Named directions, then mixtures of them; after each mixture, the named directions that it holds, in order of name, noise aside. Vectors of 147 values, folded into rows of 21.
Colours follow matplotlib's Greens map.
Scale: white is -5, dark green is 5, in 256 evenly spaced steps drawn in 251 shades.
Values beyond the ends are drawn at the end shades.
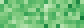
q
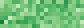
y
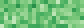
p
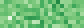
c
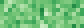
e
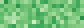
c, p, q.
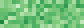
y.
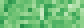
e, q.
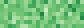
e, p, q.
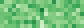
c, e, y.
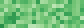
c, p.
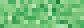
c, p.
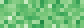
c, q.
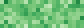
c, q.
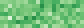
c, e, y.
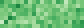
y.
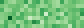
c, e, y.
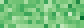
q.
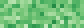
c, e, p.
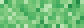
c, q.
